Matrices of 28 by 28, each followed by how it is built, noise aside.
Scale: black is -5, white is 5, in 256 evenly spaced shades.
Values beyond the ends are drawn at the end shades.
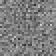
blocks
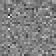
low rank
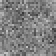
smooth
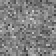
smooth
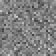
Toeplitz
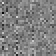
uneven columns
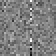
uneven columns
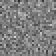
noise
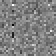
uneven columns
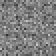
blocks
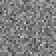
noise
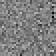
uneven columns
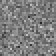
noise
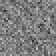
Toeplitz
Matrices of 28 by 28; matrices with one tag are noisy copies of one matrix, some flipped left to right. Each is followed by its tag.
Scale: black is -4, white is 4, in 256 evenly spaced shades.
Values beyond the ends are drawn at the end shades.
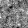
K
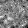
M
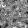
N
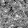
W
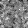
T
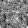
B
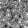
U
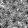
N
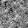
W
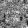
B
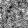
K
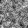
N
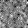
T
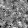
N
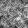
M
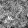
M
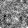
B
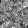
N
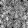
T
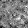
M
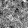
W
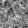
W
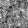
K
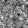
T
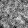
M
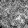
M
